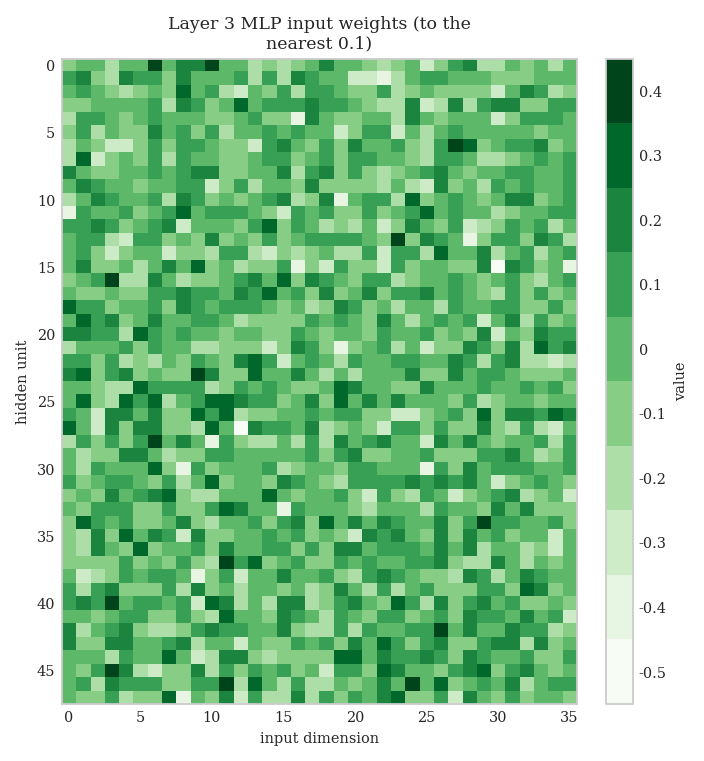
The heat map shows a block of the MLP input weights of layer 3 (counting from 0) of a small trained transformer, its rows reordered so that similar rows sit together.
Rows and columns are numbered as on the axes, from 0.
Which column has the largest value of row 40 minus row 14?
3
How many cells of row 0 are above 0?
7
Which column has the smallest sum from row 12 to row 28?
30
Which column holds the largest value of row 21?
33
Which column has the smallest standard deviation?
31
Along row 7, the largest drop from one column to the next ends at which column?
2
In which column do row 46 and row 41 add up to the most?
11
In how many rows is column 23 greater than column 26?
12
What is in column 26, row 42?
0.4
